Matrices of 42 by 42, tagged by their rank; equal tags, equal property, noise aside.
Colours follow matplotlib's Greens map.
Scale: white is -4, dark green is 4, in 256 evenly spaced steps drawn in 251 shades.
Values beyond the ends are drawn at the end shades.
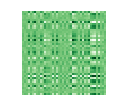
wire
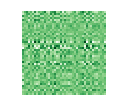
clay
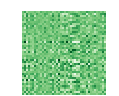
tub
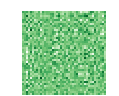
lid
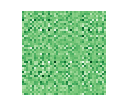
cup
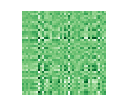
clay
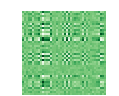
wire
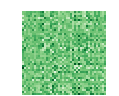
lid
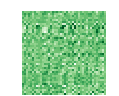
cup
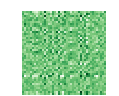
cup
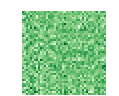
lid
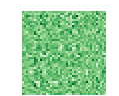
lid
